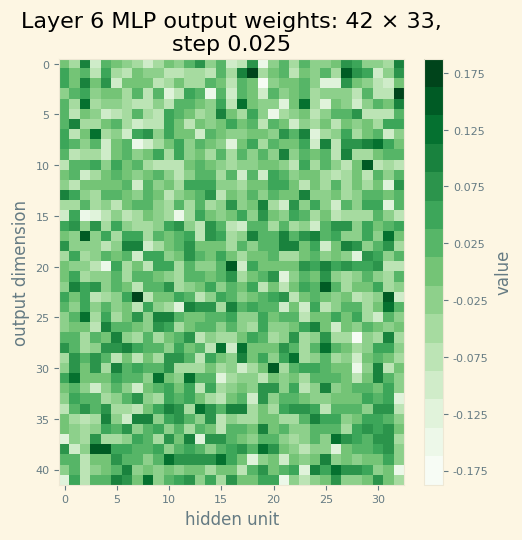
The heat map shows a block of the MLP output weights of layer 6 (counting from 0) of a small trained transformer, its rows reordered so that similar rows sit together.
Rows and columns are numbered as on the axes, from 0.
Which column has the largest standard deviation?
31
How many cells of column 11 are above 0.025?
10
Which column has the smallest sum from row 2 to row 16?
24
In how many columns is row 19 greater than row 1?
20
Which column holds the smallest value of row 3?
14
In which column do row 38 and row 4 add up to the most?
17
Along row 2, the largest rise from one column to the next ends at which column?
27
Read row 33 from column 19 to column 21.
0.075 -0.025 0.025
